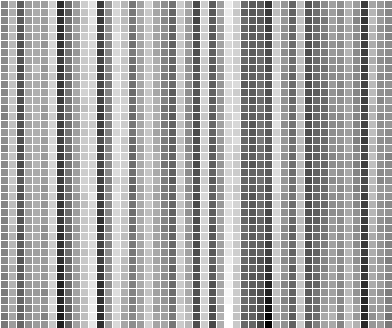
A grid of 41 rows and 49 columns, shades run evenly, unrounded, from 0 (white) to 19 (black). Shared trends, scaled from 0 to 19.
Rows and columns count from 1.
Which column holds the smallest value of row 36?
29
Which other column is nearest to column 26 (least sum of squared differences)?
7
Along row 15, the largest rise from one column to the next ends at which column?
13
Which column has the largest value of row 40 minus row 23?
34
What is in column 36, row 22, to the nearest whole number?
8
